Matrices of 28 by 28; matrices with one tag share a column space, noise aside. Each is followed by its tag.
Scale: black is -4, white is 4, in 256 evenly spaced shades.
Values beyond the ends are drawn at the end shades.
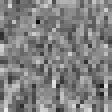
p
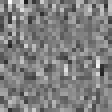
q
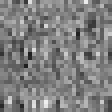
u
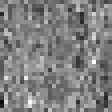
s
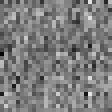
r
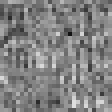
s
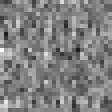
u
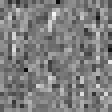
r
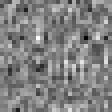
q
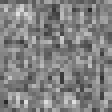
s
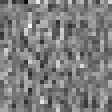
u
